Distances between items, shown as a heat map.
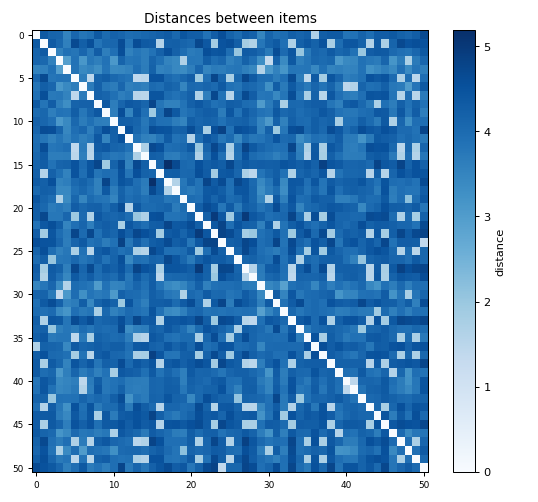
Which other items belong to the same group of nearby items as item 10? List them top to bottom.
39, 46
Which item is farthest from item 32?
15
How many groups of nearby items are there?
14
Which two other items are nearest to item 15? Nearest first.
9, 12
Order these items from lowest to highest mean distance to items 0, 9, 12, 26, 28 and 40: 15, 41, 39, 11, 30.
41, 15, 30, 39, 11
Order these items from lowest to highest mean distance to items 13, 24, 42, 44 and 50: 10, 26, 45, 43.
26, 10, 43, 45
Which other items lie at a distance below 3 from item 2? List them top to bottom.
26, 34, 42
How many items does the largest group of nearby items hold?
10
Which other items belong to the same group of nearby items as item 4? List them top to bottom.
29
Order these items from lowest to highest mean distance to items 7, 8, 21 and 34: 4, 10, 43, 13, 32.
13, 32, 4, 10, 43
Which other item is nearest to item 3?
30
